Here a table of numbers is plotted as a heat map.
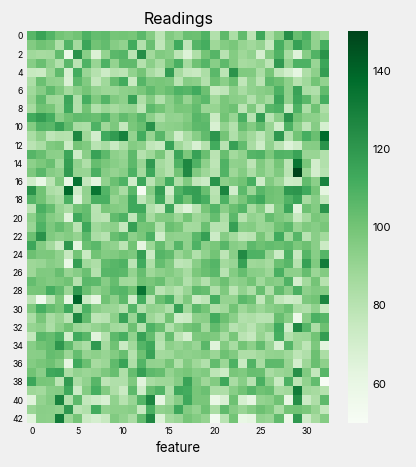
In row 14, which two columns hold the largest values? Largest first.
29, 17
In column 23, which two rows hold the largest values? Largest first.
24, 25
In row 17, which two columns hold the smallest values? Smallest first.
12, 32
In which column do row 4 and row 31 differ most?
10
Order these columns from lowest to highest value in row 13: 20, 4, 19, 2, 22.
20, 22, 2, 19, 4
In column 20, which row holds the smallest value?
42
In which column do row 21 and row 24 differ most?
6
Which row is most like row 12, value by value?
4
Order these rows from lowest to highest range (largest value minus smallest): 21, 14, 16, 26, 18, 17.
26, 21, 18, 14, 16, 17
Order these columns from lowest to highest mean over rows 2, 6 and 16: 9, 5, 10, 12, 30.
30, 9, 10, 12, 5
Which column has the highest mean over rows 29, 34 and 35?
5
